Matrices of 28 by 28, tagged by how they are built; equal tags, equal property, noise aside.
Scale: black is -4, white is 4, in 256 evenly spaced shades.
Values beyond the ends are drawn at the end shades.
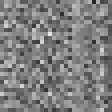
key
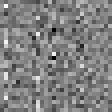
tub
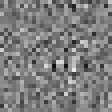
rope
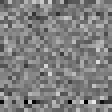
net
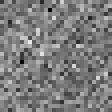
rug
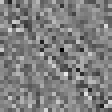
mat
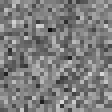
rug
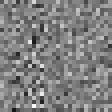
tub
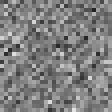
rug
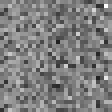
key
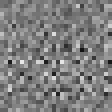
rope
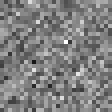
rug
